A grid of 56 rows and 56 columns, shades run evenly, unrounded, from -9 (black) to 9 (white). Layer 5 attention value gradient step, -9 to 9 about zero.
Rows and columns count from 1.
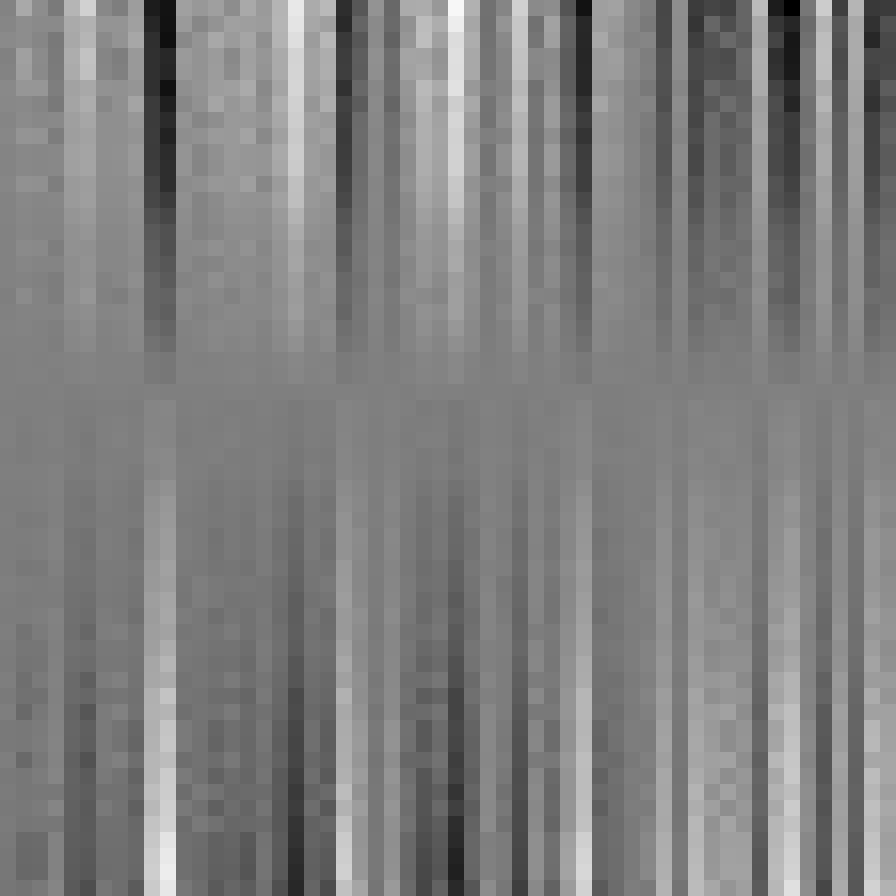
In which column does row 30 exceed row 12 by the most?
11
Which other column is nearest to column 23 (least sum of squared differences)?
45
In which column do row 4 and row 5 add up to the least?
50
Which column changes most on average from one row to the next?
46
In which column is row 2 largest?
29
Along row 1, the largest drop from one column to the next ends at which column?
49
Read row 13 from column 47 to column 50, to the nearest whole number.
-1 2 -3 -4
